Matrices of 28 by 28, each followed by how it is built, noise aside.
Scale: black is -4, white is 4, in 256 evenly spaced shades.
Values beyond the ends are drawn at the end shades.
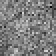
smooth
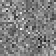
banded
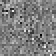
banded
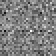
repeating columns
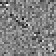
banded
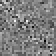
banded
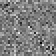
banded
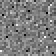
sparse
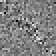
banded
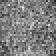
smooth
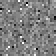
sparse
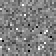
sparse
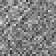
Hankel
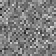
Hankel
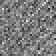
Hankel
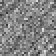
Hankel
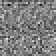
repeating columns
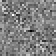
banded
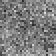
smooth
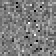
sparse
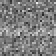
repeating columns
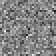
repeating columns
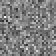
repeating columns
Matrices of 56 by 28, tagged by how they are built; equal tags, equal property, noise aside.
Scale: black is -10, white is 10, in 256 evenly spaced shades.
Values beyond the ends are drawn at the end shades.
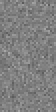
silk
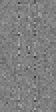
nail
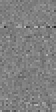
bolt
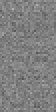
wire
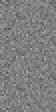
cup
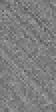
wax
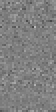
bolt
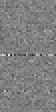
bolt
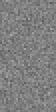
silk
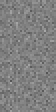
cup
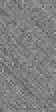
wax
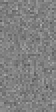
silk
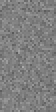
cup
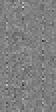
nail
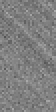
wax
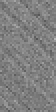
wax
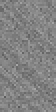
wax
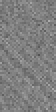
wax
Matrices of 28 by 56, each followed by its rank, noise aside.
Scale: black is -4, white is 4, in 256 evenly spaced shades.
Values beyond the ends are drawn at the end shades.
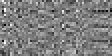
four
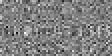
six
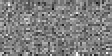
seven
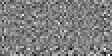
five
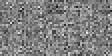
eight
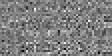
four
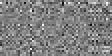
five
